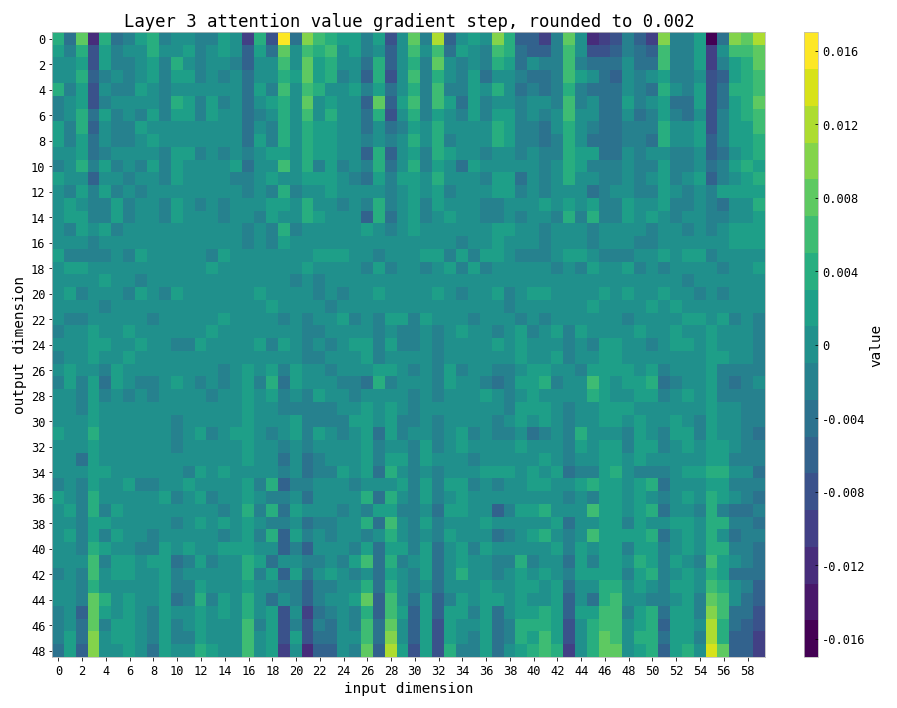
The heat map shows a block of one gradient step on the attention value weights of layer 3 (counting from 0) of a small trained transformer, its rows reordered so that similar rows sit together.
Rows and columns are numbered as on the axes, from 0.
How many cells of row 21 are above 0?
4
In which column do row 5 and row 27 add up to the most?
27
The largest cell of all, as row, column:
0, 19
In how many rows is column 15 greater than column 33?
10
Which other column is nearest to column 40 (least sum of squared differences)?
33
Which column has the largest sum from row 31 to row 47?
55
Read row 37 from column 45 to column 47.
0.006 0.002 0.002
